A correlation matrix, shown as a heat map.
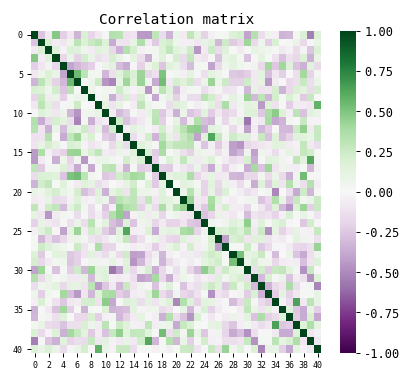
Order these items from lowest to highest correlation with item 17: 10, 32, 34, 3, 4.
32, 34, 3, 4, 10
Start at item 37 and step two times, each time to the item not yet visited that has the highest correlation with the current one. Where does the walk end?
10
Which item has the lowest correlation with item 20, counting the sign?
34
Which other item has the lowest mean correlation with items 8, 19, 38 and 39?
31
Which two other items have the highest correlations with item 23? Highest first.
12, 11
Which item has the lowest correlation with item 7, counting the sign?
16
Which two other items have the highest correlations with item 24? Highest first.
30, 8
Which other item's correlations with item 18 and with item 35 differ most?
38
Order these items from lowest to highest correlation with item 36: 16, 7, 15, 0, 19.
0, 7, 16, 15, 19
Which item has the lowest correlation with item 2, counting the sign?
23
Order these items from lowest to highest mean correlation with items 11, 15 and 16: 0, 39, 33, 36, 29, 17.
0, 29, 17, 36, 33, 39
